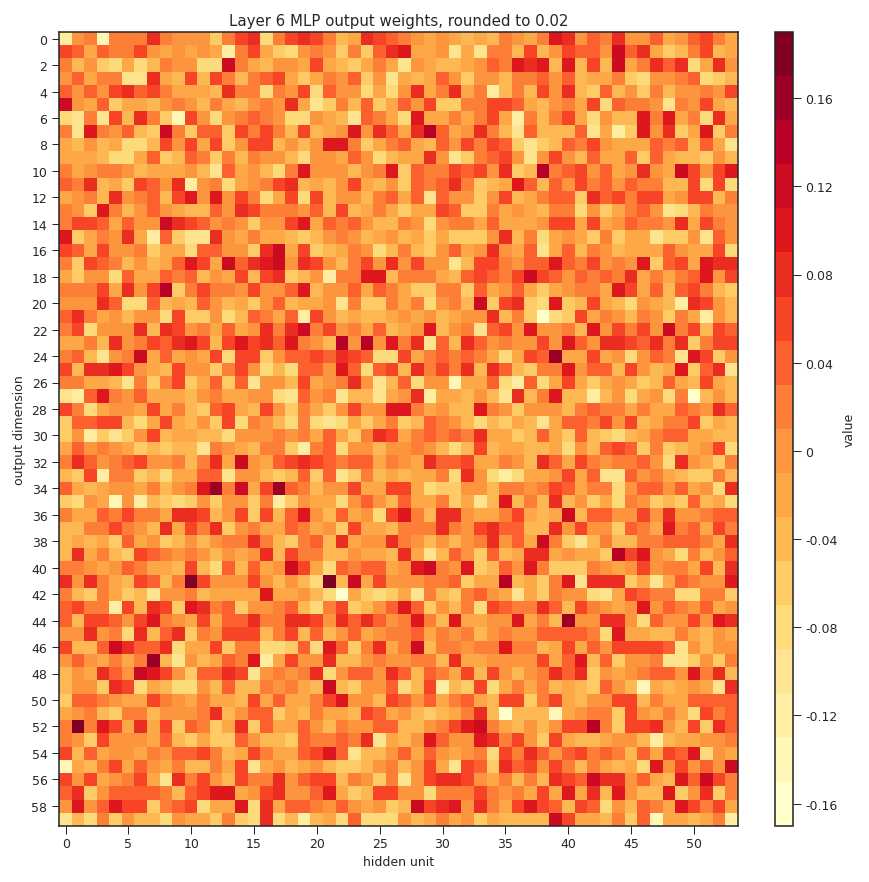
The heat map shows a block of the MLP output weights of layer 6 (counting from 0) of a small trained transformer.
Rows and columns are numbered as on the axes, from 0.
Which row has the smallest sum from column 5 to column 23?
35
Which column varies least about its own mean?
30
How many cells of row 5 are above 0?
22
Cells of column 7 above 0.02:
21
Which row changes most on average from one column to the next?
7
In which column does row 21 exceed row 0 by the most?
0
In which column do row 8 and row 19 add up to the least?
53
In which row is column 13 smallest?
1
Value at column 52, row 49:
-0.1
